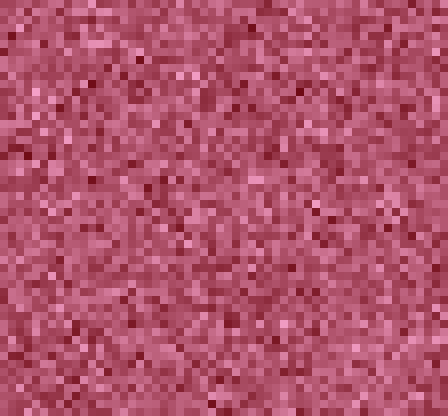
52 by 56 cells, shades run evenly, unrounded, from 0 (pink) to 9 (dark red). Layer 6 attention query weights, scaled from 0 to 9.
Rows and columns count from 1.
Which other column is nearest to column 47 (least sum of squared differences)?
19
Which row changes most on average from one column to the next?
27
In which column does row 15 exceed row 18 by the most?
9
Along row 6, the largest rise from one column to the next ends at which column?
6
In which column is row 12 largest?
38
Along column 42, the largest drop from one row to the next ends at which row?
29
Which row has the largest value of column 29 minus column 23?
10
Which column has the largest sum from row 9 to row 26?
13
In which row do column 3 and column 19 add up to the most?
24
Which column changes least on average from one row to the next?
54
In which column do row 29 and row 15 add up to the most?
11
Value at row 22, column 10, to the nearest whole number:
5
